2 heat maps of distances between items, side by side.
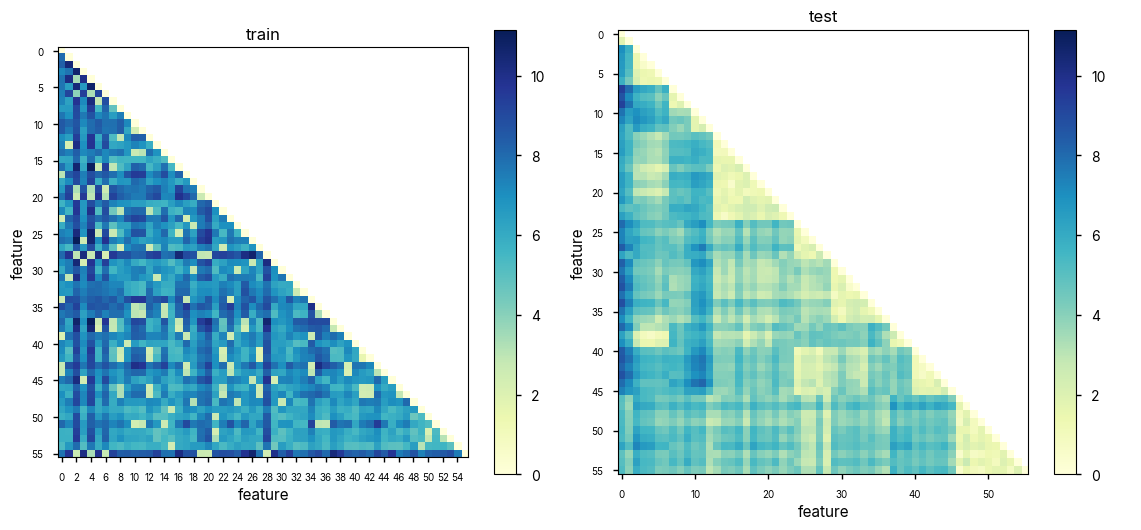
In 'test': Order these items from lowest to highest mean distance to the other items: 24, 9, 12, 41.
24, 41, 12, 9
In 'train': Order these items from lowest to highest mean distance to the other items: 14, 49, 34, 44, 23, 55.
49, 44, 14, 23, 34, 55
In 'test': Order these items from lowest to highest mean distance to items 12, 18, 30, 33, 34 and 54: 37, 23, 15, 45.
15, 23, 45, 37
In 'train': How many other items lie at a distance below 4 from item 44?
6
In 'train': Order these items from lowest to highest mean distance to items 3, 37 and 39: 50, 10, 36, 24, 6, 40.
50, 24, 40, 36, 10, 6
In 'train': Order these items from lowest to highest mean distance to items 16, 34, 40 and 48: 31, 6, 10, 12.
12, 31, 10, 6
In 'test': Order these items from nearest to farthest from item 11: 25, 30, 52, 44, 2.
52, 25, 30, 2, 44
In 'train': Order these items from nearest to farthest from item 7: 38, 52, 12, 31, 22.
38, 22, 12, 52, 31
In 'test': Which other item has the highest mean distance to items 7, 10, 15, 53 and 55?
0
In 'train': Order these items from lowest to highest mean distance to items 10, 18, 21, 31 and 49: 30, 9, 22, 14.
14, 30, 9, 22
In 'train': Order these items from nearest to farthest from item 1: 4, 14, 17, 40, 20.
40, 14, 17, 20, 4
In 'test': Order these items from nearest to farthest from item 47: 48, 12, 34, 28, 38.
48, 28, 12, 34, 38
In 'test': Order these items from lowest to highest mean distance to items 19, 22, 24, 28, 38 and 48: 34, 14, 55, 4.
14, 55, 4, 34
